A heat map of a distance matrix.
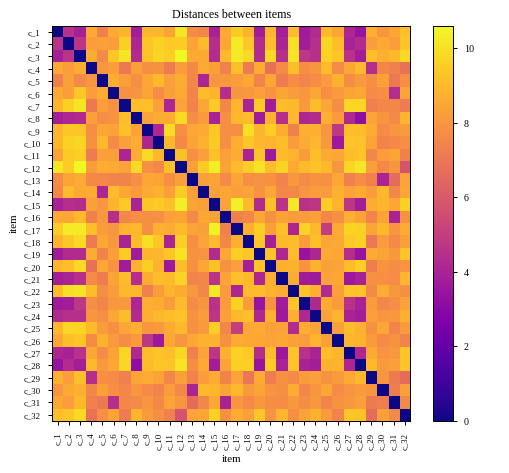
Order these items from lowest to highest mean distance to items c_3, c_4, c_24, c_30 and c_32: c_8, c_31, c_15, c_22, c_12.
c_8, c_15, c_31, c_12, c_22
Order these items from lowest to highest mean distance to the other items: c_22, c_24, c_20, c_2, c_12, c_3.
c_24, c_2, c_3, c_20, c_22, c_12
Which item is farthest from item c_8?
c_12
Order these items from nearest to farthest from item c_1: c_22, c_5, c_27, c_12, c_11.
c_27, c_5, c_11, c_22, c_12
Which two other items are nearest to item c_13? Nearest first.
c_30, c_31
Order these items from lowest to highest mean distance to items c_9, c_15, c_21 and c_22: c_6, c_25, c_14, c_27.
c_27, c_25, c_14, c_6
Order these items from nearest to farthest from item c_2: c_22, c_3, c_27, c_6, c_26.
c_27, c_3, c_6, c_26, c_22
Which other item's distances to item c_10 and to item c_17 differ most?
c_26
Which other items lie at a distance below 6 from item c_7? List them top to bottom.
c_11, c_18, c_20
